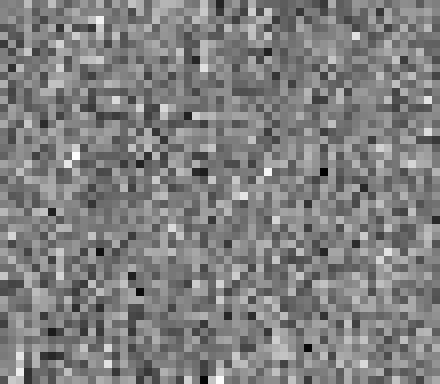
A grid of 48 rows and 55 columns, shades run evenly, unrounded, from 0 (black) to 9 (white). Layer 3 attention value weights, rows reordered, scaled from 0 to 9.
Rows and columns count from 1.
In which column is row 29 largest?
22
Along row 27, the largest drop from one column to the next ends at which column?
7
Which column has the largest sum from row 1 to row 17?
26
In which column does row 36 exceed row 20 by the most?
25
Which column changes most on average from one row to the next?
51
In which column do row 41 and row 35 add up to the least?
17
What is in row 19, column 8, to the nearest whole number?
6
